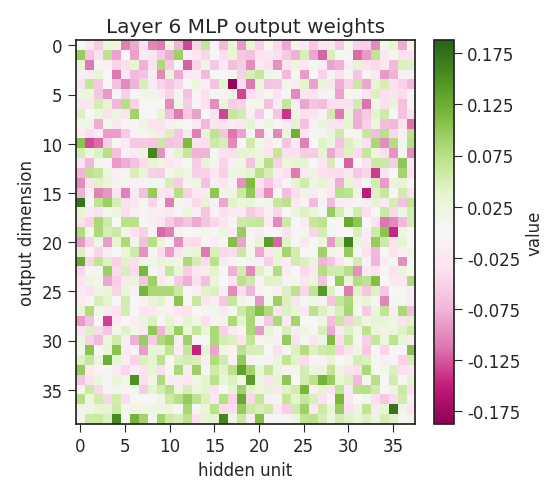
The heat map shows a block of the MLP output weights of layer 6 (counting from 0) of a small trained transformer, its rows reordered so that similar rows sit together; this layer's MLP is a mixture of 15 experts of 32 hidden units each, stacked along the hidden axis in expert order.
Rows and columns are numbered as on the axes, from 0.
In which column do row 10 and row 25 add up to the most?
27
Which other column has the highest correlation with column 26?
6
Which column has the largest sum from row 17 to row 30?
30
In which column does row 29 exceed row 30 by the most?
8
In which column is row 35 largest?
25
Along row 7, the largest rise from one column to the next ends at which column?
17
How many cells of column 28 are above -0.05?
31
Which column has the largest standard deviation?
18
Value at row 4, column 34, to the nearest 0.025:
0.05
